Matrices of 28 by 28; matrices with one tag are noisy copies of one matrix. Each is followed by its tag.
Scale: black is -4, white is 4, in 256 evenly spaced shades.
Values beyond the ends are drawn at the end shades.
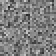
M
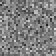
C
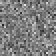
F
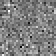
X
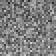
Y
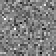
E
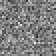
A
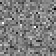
A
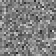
F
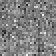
X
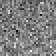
X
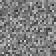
A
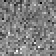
Y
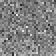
X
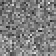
X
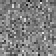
X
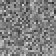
Y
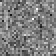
C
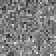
X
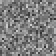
C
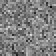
E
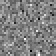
M
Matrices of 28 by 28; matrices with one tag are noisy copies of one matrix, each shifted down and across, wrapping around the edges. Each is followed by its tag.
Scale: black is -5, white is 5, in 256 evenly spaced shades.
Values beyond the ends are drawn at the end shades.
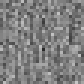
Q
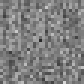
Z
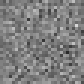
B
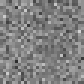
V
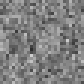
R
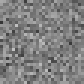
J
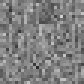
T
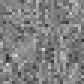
R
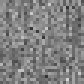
Z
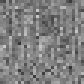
T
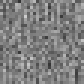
Q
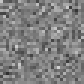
B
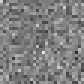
V
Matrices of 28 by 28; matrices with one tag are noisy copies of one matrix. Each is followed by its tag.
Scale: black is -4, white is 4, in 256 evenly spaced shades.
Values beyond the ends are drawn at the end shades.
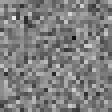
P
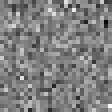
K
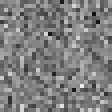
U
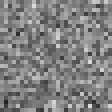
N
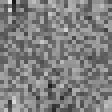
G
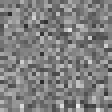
U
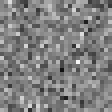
K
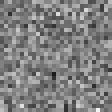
U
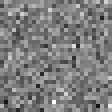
N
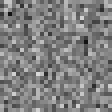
U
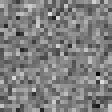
N
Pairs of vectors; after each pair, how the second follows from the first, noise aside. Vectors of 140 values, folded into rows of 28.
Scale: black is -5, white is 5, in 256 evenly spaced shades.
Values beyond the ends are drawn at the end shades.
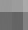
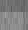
negated, shrunk.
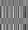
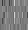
reversed, partly zeroed.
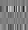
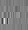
reversed, negated, partly zeroed.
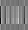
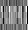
reversed, scaled up.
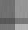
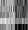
negated, scaled up.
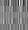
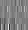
reversed, partly zeroed.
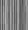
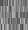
shuffled.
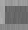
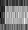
negated, scaled up.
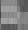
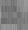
negated, shrunk.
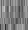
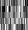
negated, scaled up.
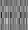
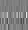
reversed, negated, partly zeroed.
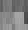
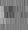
reversed, negated, partly zeroed.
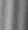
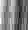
reversed, negated, scaled up.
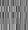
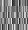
reversed, negated, scaled up.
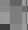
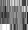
negated, scaled up.
